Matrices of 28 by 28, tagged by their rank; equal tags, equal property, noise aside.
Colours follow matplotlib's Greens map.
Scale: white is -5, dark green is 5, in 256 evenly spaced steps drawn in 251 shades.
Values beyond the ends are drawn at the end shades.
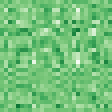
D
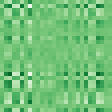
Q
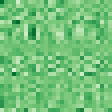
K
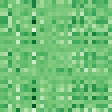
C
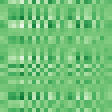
Q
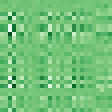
Q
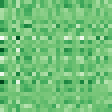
C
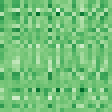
C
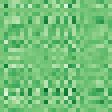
C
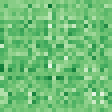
K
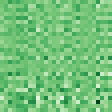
D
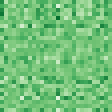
D
